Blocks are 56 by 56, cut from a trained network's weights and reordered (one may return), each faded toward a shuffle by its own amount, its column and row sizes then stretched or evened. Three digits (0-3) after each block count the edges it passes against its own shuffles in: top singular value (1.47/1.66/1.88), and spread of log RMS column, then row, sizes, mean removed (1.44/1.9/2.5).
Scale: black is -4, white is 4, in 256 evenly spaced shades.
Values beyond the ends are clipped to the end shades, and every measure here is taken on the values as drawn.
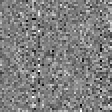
2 3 0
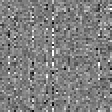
2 3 0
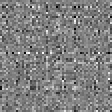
3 2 2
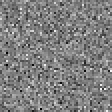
1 1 1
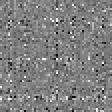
0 2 2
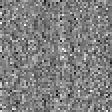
1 1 0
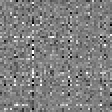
3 3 2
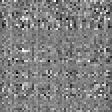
1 1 3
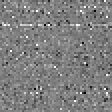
0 0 2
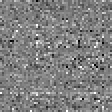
0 1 2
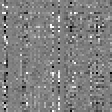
2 3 2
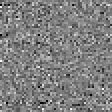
0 1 2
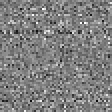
2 0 2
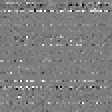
3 0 3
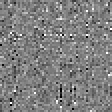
1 2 0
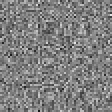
2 0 0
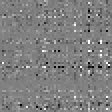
1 2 3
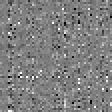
1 3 1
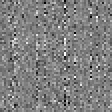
2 3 1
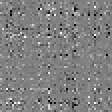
0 3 3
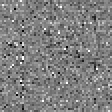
0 1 0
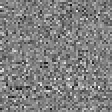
2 1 2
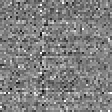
1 1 0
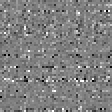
0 1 3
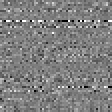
3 0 3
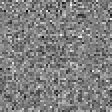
2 0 1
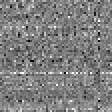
2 1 2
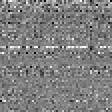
3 1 3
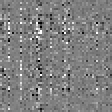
2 3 2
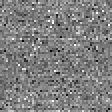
0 0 0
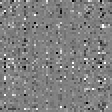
0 3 2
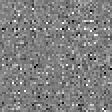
0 2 2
